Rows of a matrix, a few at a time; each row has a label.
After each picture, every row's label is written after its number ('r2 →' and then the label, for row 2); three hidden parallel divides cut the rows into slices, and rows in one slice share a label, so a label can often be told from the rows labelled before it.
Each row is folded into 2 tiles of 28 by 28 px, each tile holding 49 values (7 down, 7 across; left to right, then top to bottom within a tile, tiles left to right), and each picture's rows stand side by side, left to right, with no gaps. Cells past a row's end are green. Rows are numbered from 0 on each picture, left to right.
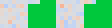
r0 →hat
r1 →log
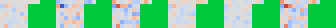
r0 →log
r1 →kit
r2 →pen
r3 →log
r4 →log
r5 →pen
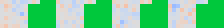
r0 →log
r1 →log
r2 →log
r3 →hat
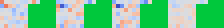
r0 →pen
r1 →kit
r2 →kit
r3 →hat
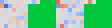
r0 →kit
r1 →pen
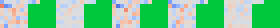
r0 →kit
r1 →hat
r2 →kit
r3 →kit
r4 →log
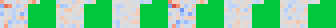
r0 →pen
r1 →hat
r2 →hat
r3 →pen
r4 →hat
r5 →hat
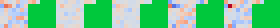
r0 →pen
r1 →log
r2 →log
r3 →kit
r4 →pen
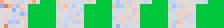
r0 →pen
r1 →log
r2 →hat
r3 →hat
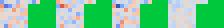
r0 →kit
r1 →pen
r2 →kit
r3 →hat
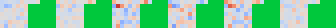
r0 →hat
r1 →log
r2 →pen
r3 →kit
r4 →pen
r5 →hat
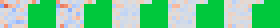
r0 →pen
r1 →pen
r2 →log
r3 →log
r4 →log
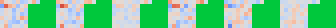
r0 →pen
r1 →pen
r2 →log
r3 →pen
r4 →kit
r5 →hat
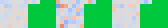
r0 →hat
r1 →pen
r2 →hat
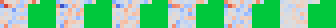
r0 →pen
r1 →kit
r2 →kit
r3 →pen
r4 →pen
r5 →hat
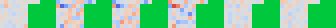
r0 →log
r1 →kit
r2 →kit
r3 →pen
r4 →hat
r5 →log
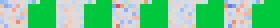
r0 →kit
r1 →hat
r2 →pen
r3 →log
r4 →kit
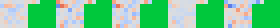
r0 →log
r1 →pen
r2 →pen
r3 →log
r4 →kit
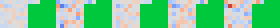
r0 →hat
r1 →kit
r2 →hat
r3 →kit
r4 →pen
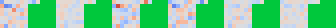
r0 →kit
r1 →log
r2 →pen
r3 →kit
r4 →hat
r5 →hat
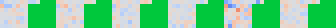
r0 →hat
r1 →log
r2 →log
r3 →hat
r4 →kit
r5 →log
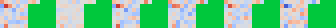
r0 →pen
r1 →log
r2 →pen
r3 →pen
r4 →pen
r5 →kit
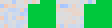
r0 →log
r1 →hat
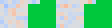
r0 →hat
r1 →log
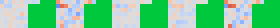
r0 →hat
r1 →pen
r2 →hat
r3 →log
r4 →pen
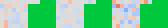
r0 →log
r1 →hat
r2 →pen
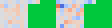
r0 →hat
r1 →kit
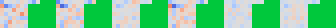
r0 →kit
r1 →kit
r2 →hat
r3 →kit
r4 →hat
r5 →hat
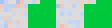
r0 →hat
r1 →log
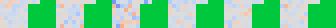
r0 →log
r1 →log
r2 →kit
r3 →hat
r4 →hat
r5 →log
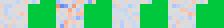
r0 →hat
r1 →kit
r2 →log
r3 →hat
